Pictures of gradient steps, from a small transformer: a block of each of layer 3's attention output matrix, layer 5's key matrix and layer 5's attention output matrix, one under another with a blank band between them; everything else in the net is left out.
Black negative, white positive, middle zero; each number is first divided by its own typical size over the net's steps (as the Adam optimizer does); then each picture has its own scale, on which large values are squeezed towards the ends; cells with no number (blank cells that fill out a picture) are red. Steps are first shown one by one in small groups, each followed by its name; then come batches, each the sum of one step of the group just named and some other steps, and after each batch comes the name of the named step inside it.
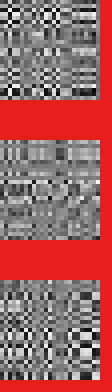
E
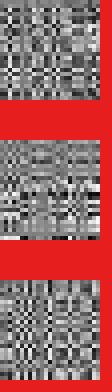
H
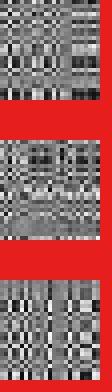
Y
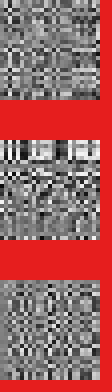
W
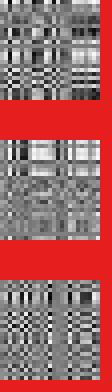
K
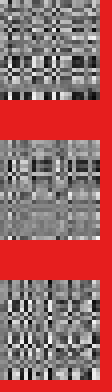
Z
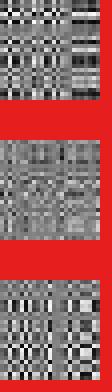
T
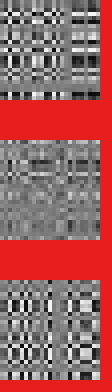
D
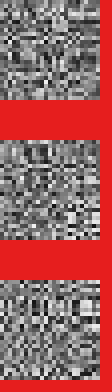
T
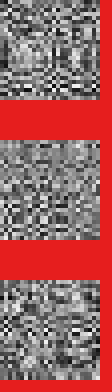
E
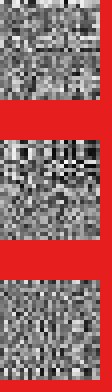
Z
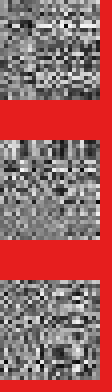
Z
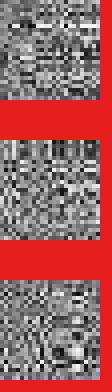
H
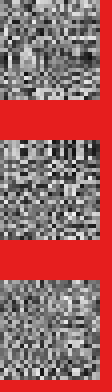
D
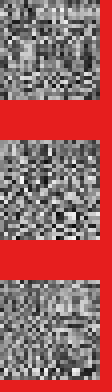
Y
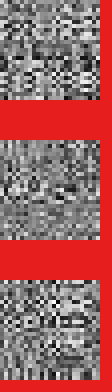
Z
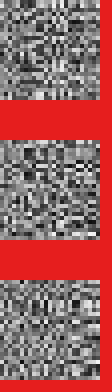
D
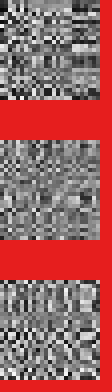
T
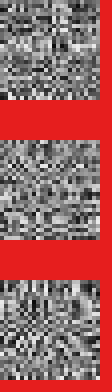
H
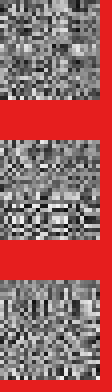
Y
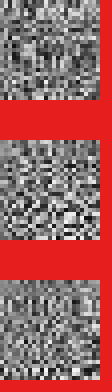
Z
